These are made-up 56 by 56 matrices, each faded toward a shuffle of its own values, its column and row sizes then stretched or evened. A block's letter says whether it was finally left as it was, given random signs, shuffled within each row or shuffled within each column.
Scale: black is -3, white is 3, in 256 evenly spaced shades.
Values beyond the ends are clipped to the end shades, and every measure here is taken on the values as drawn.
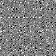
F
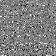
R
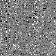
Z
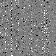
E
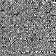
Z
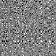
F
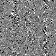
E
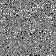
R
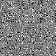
F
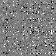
Z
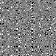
F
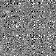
Z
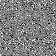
R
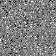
Z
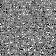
R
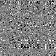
F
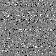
R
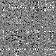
Z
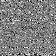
R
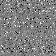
R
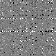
Z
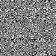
F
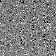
E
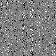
E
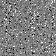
E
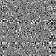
F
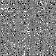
Z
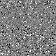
R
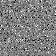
R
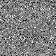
R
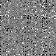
Z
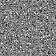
E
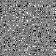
F
